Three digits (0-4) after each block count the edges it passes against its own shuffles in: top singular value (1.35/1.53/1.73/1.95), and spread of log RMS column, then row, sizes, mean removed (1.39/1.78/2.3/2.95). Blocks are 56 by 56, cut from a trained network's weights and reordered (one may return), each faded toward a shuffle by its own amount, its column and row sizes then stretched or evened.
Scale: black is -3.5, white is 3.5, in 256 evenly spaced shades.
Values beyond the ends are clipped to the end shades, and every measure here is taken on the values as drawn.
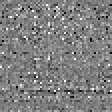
0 0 3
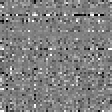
2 3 4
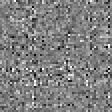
1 2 3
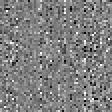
0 4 2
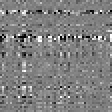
4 2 4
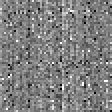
2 2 0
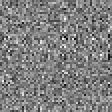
3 2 1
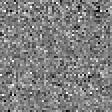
0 0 2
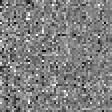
2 3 1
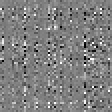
1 4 3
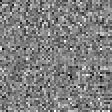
2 1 2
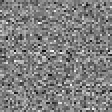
3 0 2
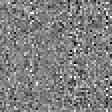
0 3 0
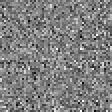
0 1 2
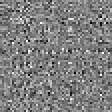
2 2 3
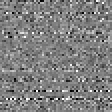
2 0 4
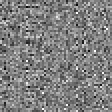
2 2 0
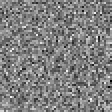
2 0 0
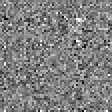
0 1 2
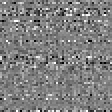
1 1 4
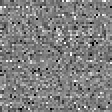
0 0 2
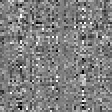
3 4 1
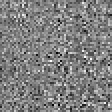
3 2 1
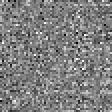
1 1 2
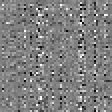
2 4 3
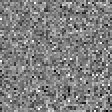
0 1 0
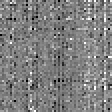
4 3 2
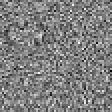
3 0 0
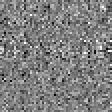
2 1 2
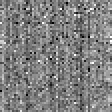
3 1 1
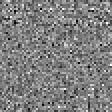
1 0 2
